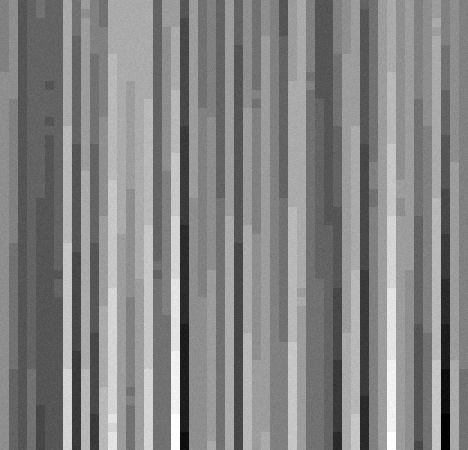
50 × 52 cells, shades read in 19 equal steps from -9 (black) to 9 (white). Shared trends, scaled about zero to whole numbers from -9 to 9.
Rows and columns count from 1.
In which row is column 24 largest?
50
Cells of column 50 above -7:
36
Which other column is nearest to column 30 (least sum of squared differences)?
43
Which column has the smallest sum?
21
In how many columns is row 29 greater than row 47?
17
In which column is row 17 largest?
44
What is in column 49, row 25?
4
